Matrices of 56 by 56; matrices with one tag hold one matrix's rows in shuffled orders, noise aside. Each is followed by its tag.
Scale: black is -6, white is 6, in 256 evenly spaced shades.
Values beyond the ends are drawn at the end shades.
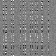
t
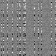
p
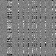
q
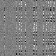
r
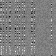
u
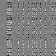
q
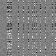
q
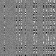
r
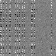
u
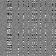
q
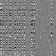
u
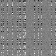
p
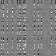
p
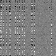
u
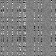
p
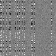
u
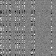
u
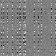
p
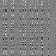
t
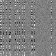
u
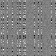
p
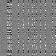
q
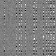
r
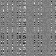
p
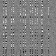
t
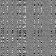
p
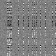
q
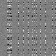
q
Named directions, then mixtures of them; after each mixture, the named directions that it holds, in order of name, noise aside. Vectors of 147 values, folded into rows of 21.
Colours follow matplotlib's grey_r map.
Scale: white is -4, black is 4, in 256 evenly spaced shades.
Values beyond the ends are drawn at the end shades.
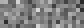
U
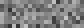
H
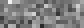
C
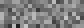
H.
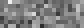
C.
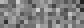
U.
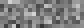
C, H.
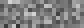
C, H.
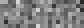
U.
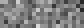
U.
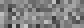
H.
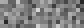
U.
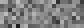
H, U.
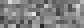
C.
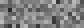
H.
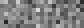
U.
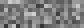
C, H.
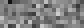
C.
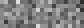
U.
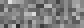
C, H.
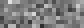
C.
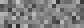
H, U.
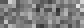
C, U.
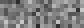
C, U.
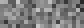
U.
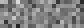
H, U.
